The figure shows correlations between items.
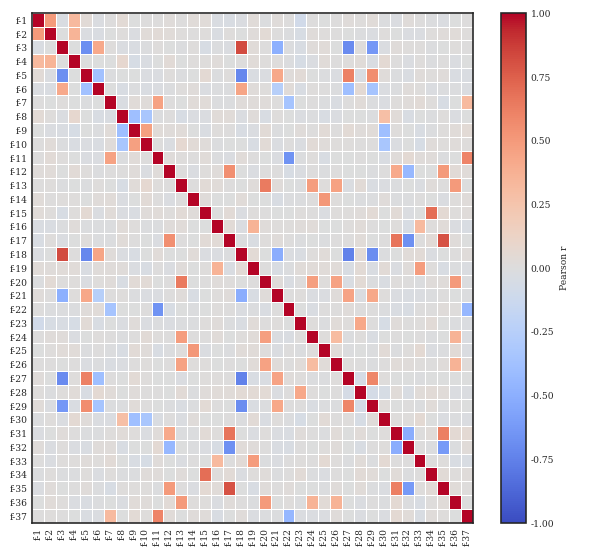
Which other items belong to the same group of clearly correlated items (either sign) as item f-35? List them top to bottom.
f-12, f-17, f-31, f-32
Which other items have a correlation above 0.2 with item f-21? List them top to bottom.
f-5, f-27, f-29
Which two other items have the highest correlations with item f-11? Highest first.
f-37, f-7
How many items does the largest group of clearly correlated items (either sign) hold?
7
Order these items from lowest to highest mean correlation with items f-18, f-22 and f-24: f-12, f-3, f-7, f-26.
f-7, f-12, f-26, f-3
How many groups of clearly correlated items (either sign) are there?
10
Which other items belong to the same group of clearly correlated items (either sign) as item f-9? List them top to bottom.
f-8, f-10, f-30
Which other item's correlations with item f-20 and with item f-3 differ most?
f-18
